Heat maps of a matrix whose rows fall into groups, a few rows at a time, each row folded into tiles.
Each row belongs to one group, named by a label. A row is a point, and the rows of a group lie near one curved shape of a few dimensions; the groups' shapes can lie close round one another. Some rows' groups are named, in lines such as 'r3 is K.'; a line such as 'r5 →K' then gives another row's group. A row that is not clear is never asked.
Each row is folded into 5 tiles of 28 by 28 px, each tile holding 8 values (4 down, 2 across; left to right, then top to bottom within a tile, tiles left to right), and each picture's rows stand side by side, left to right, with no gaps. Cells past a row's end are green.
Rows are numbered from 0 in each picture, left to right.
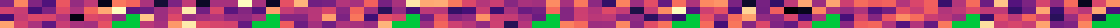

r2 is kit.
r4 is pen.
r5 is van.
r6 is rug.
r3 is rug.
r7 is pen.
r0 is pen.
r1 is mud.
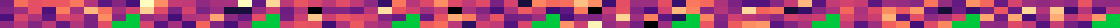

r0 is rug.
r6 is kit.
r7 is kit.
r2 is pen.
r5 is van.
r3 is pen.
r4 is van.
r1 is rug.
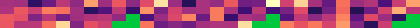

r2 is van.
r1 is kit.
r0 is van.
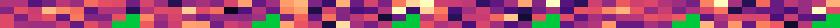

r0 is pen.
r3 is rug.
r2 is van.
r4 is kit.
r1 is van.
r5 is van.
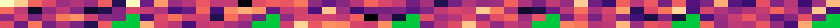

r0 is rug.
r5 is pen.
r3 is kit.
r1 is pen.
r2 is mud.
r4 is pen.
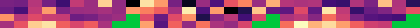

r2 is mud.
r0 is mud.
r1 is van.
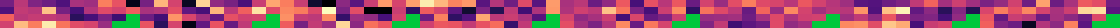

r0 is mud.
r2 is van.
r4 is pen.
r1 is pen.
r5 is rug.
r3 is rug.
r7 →pen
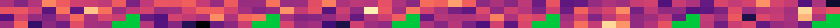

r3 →rug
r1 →rug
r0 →rug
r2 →rug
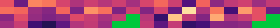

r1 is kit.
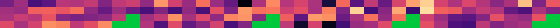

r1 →pen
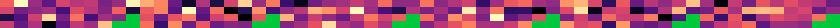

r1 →van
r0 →kit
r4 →van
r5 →kit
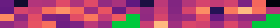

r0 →kit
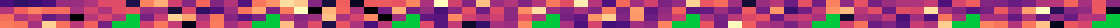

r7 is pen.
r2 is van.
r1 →pen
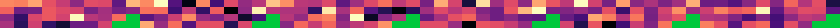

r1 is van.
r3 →pen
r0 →rug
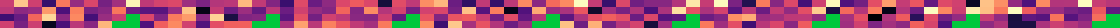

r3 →van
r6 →rug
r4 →van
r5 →pen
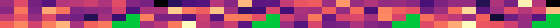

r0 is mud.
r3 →mud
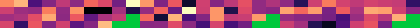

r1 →kit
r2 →rug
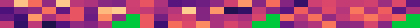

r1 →van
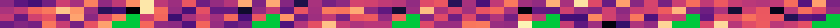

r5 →pen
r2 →kit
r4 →kit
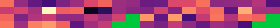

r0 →van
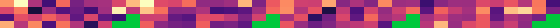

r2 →rug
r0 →van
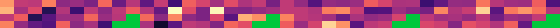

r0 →rug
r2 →van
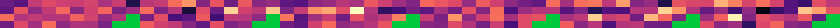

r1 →rug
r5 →pen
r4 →pen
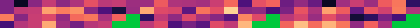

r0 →kit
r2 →mud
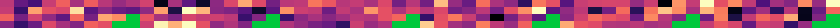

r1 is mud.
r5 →rug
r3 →pen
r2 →rug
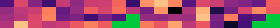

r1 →van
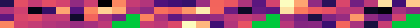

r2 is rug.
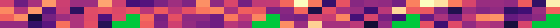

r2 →van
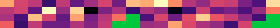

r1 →rug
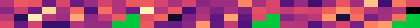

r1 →rug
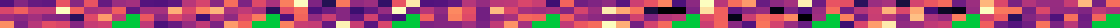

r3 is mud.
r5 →rug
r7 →rug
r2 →van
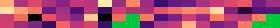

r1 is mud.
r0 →rug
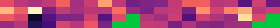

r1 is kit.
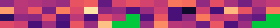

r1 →rug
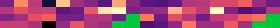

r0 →pen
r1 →mud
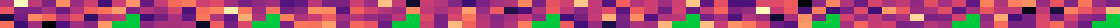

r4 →kit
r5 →pen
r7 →rug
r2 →mud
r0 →kit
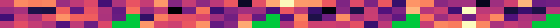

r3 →mud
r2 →rug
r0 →rug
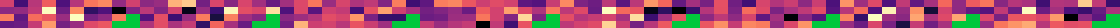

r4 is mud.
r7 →mud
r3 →rug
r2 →pen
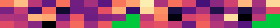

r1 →rug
